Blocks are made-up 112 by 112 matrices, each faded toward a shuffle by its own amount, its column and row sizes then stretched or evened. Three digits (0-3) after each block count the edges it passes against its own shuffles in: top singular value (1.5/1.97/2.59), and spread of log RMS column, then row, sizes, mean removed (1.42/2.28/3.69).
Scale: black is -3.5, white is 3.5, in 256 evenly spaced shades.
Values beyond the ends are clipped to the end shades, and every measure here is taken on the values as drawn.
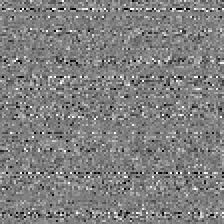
2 0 3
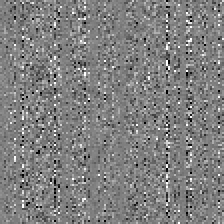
2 3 0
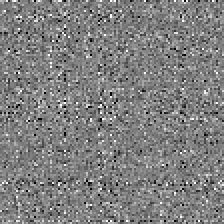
1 2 2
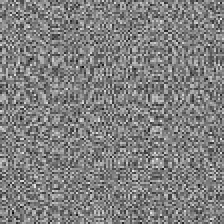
3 1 0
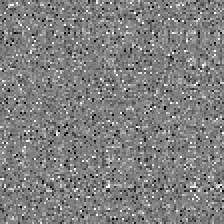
2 0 1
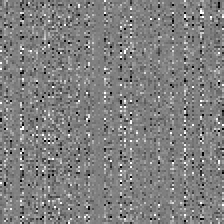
1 3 1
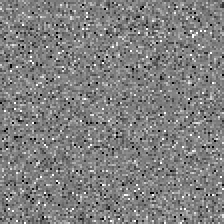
0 0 1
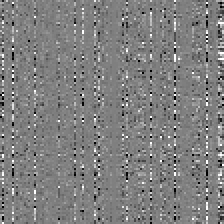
3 3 1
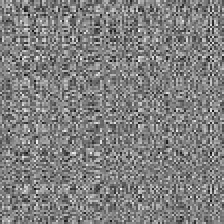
3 2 2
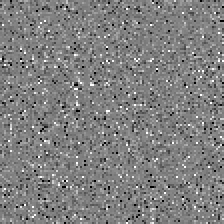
0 1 1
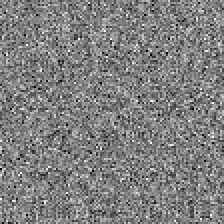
2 0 1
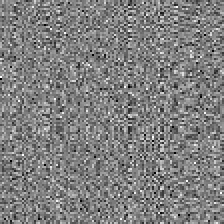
3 2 0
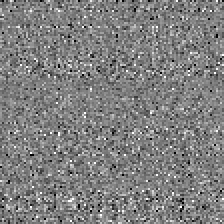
1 1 2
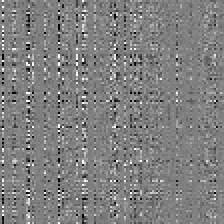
3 3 2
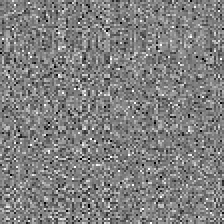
3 1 0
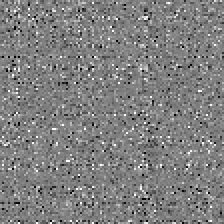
2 1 2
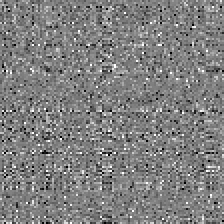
3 1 2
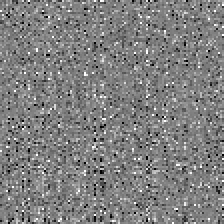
2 2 1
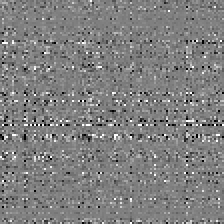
2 2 3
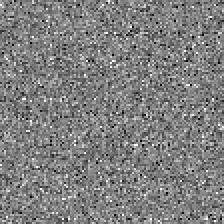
1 0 1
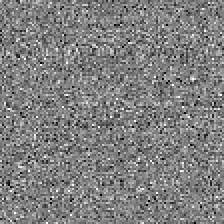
2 0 1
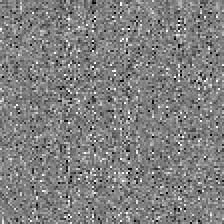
0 2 1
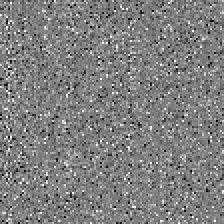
1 1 0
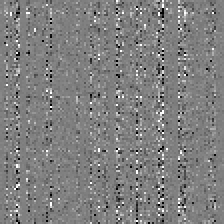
2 3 1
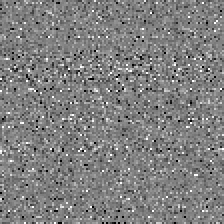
0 0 2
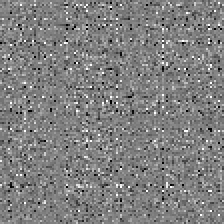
0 2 2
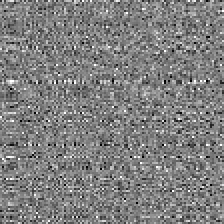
3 1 2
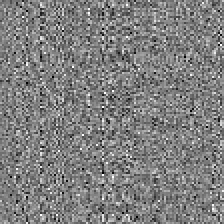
3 2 0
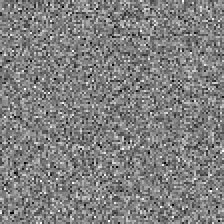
2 0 1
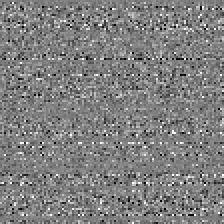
1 1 3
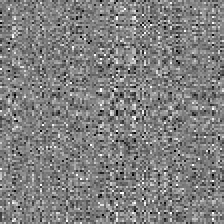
3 2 0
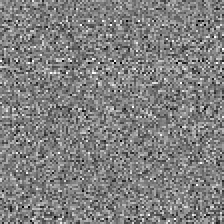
1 0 2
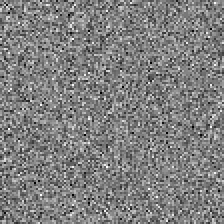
1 1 0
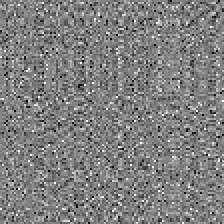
3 1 0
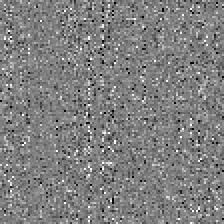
1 2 0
